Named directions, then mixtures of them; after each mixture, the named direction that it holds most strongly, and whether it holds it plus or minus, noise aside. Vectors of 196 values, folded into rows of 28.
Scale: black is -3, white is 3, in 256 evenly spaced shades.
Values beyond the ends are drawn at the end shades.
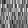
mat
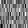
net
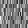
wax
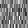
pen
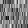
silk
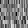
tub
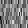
wax, minus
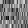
silk, plus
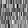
mat, minus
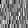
net, minus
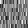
silk, plus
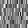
wax, plus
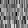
tub, plus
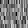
tub, plus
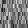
mat, plus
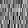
pen, minus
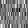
net, minus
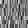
wax, plus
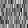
wax, minus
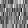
pen, plus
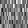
mat, plus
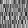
silk, minus
